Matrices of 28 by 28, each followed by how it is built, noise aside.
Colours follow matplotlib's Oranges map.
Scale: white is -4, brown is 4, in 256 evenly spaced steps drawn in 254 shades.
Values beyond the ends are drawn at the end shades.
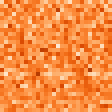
repeating columns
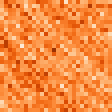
Toeplitz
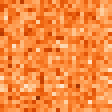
blocks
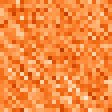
Toeplitz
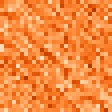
Toeplitz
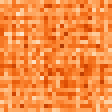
blocks
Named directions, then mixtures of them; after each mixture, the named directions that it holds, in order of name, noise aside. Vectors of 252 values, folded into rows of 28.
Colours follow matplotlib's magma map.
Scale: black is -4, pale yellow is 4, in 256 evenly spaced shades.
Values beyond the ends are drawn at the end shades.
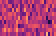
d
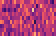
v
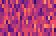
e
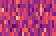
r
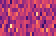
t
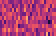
d.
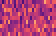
e, v.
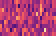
r.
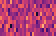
t.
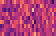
v.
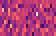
r, t.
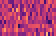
d.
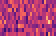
d.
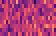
e.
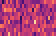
e, v.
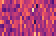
v.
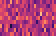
r, t.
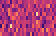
t.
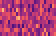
d, r.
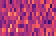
d, t.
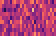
v.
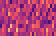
d, t.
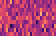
r, t.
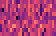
r.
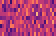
t, v.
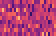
d, r.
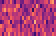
v.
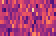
d, v.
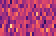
t.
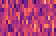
e.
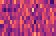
v.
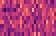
v.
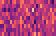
v.
